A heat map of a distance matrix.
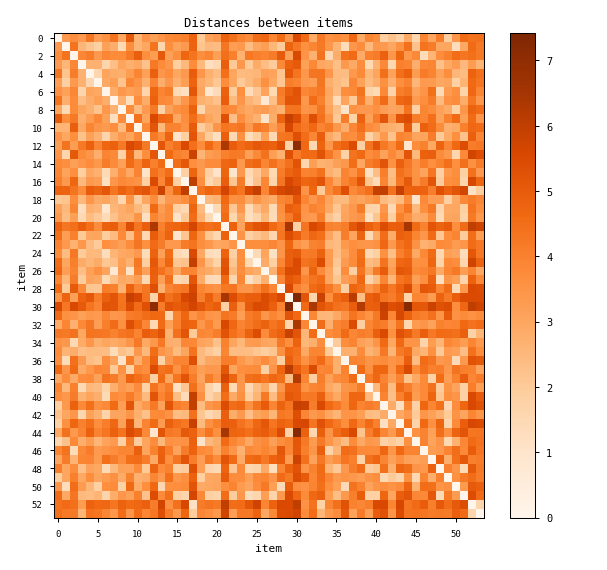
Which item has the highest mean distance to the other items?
30
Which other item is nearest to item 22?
15
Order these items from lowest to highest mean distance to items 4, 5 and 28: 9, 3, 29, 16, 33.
3, 16, 9, 33, 29
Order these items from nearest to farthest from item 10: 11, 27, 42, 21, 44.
42, 27, 11, 21, 44
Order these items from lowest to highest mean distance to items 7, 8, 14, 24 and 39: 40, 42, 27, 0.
27, 42, 40, 0
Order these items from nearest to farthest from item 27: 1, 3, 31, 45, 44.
3, 1, 45, 31, 44
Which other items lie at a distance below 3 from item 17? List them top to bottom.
33, 52, 53
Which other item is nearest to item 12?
44
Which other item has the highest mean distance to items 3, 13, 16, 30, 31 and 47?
29
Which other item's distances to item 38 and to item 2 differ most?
46
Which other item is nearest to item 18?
45
